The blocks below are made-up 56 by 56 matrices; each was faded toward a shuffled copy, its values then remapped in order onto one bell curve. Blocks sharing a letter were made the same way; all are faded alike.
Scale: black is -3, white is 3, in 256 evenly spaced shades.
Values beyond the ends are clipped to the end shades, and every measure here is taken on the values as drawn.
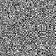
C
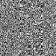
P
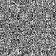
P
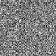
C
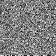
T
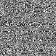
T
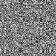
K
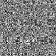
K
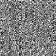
P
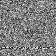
T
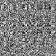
C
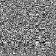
K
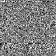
T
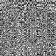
C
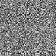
K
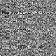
K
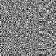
C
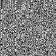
P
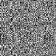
P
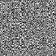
P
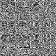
K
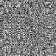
C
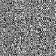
P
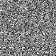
T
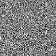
K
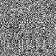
K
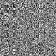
P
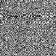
K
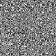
K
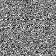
T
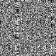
P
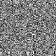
P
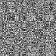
C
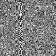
P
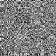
K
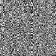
P
